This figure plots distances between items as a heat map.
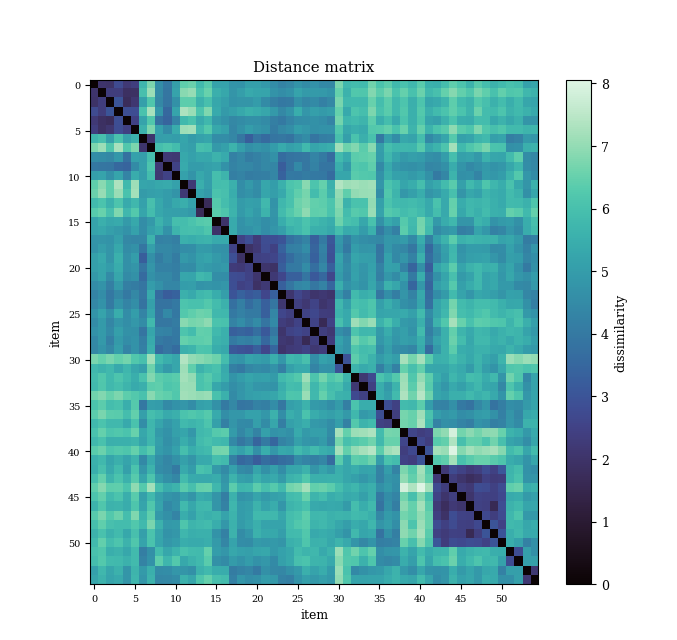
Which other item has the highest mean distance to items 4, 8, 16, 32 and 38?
30
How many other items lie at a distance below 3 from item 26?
6
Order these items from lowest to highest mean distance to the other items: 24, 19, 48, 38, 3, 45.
19, 24, 45, 48, 3, 38
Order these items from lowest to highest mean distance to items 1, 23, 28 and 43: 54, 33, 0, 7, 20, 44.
0, 20, 54, 44, 33, 7
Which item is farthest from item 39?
44
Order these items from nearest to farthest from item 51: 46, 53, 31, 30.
53, 46, 31, 30
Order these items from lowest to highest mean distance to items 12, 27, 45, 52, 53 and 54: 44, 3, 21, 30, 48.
21, 48, 44, 3, 30
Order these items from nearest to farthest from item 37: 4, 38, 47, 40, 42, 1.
42, 47, 4, 1, 38, 40
